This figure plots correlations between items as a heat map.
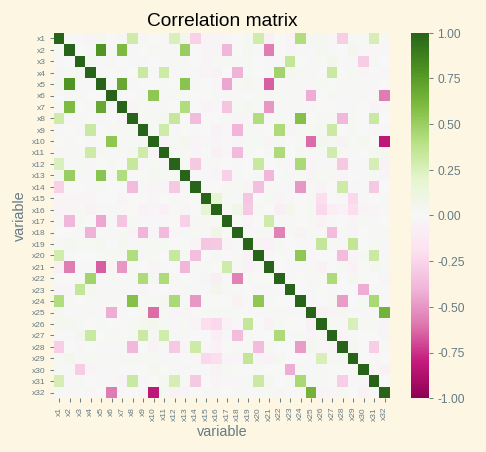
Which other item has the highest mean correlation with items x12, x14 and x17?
x21
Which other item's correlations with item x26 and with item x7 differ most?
x5
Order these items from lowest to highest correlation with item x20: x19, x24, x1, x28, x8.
x28, x19, x1, x8, x24
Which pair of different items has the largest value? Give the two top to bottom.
x2, x5
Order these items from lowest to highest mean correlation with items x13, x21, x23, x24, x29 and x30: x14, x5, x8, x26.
x14, x5, x26, x8
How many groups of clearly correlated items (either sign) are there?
6
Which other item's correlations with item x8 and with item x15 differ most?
x24
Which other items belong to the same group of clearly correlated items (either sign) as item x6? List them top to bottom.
x10, x25, x32
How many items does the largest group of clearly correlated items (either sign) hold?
8
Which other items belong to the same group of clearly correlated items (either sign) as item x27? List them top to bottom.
x4, x9, x11, x18, x22
